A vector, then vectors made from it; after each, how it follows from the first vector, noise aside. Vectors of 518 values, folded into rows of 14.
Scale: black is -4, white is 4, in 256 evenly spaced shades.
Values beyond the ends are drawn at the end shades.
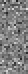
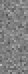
reversed, shrunk.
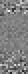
reversed, partly zeroed.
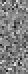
sign-scrambled.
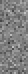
reversed, shrunk.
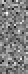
negated.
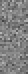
wrapped around, negated, shrunk.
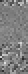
wrapped around, negated, partly zeroed.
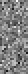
sign-scrambled.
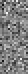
sign-scrambled.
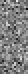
negated.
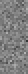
wrapped around, negated, shrunk.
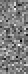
wrapped around.
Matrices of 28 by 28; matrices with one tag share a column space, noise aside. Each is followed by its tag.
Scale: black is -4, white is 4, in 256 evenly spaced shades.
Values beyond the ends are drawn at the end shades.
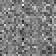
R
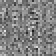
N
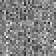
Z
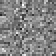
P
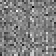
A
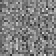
P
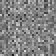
P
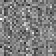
N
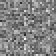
P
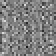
A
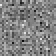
Z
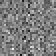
P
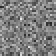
A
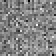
P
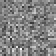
N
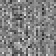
N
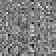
A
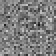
R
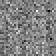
R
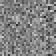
R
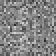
A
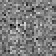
R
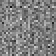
Z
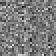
A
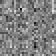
P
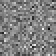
A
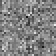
P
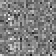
P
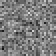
Z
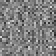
Z
